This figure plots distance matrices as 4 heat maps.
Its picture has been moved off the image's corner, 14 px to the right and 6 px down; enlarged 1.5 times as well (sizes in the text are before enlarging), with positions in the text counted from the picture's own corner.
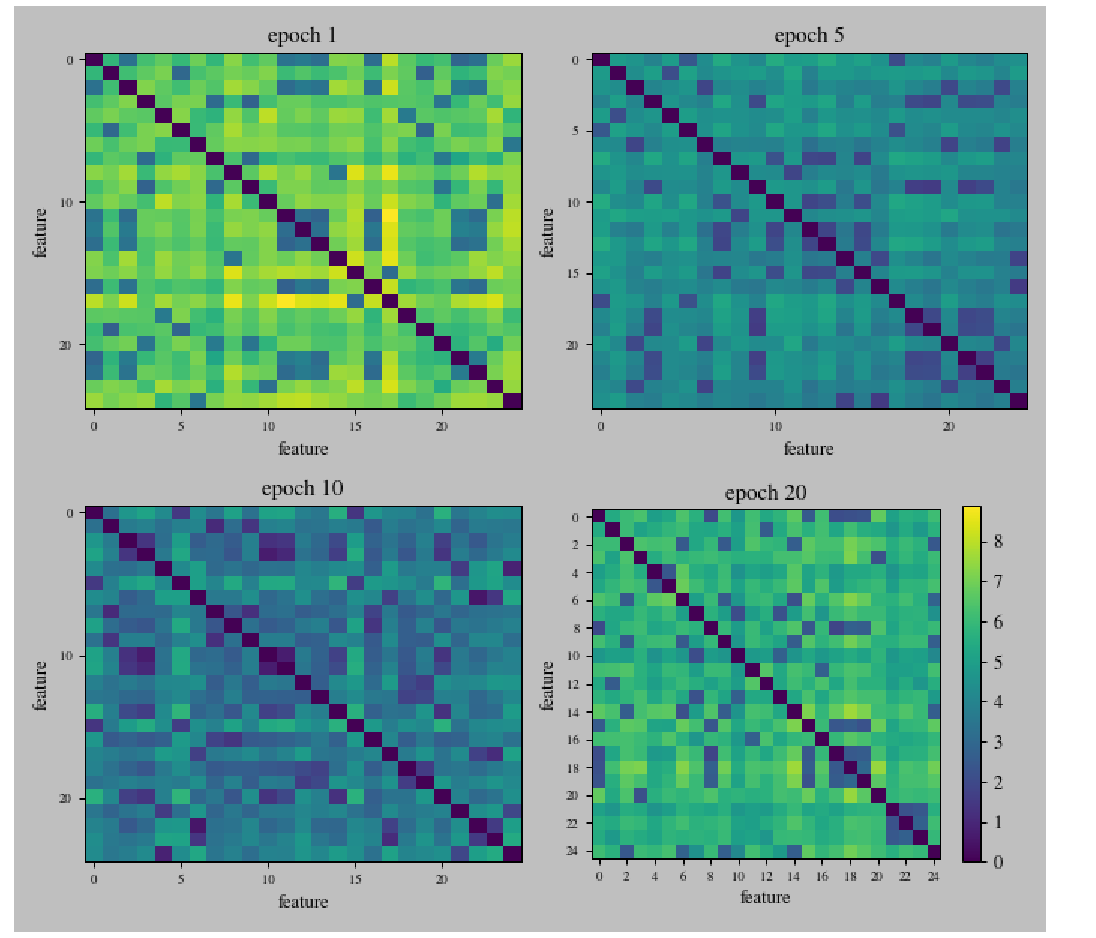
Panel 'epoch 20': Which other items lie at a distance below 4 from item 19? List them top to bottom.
0, 8, 15, 17, 18
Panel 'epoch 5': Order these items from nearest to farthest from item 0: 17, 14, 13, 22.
17, 22, 14, 13
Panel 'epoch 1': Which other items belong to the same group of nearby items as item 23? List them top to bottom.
10
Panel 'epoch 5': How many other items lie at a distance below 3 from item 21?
5
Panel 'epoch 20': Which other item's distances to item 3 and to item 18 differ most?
20
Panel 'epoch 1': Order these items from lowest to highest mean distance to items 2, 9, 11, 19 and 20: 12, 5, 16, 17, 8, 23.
16, 12, 5, 23, 8, 17
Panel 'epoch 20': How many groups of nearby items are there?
8
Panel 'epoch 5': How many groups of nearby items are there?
7
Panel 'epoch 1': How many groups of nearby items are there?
8
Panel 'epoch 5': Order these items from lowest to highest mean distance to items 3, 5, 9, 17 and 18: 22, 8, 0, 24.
22, 0, 24, 8
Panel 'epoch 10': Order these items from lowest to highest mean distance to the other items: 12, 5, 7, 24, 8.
7, 8, 12, 24, 5
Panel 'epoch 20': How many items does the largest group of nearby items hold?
6
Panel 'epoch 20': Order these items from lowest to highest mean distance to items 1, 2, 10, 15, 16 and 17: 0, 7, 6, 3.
0, 7, 6, 3
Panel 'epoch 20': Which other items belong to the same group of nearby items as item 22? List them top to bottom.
21, 23
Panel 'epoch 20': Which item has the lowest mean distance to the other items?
10
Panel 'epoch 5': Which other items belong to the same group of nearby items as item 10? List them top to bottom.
7, 12, 13, 15
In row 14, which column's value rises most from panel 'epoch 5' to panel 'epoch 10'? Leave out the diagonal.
24
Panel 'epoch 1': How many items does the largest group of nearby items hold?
8
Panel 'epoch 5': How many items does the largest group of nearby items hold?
6
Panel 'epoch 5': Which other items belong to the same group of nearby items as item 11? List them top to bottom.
8
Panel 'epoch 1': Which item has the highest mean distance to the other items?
17
